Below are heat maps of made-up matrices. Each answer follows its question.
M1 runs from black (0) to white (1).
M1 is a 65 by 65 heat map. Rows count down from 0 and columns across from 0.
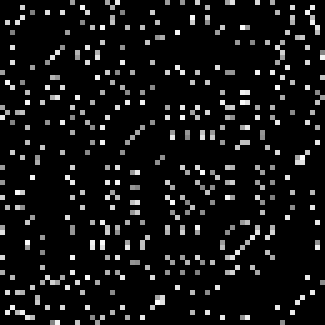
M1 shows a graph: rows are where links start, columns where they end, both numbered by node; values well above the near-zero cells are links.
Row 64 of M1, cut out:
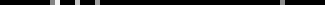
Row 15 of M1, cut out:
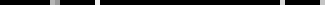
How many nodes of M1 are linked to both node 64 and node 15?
4
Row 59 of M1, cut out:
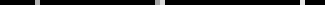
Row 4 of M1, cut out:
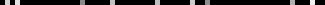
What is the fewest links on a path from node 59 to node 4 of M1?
2
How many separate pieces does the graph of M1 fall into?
3
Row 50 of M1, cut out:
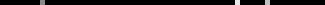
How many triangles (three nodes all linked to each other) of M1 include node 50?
3
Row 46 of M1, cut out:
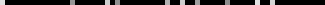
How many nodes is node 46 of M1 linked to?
10
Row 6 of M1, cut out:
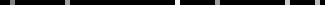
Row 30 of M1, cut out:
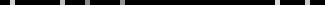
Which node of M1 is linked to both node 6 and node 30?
node 2
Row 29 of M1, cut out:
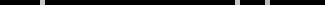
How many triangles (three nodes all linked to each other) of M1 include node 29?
3
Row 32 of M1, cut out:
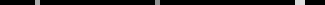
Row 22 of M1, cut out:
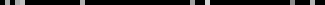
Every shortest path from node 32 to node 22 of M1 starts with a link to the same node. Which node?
node 31
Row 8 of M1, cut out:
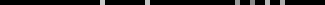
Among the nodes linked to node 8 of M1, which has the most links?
node 20
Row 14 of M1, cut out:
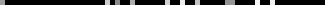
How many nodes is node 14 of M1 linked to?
11
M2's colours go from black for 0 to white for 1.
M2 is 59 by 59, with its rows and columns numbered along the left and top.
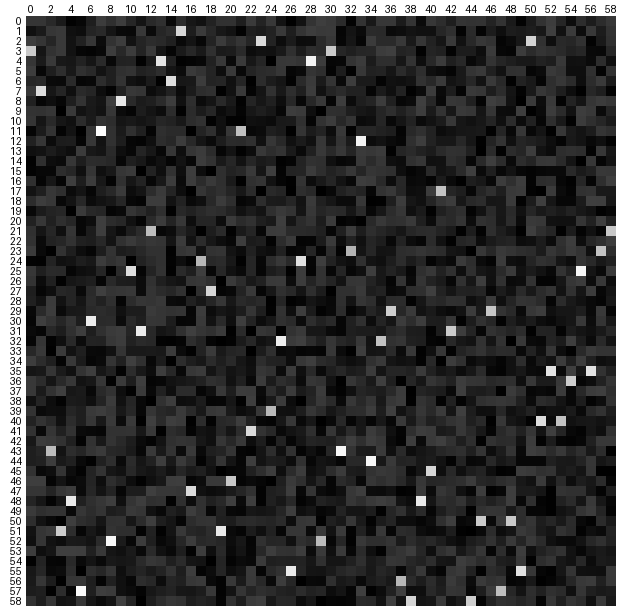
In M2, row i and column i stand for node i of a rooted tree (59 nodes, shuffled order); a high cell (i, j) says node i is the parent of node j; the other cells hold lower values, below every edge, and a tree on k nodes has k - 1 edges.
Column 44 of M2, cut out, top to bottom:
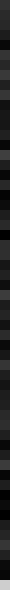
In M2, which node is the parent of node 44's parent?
21
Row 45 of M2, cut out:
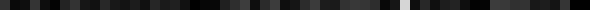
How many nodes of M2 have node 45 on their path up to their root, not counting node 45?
9
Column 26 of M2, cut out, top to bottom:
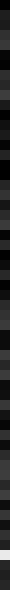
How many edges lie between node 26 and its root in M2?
6
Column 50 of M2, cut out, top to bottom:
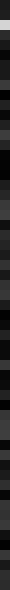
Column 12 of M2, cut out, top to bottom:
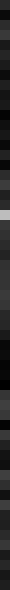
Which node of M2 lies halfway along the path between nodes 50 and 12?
31
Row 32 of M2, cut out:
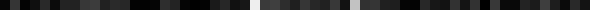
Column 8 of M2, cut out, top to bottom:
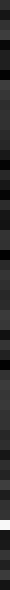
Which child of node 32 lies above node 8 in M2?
35
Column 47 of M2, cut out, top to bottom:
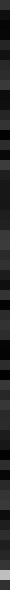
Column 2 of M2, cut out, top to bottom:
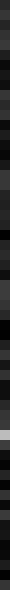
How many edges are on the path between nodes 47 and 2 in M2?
3
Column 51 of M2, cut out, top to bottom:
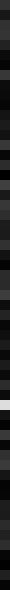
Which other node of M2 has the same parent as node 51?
53
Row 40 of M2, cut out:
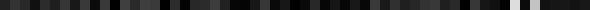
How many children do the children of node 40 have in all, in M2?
2
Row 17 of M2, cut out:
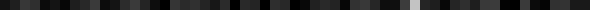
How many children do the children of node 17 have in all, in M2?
1
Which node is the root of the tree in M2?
43
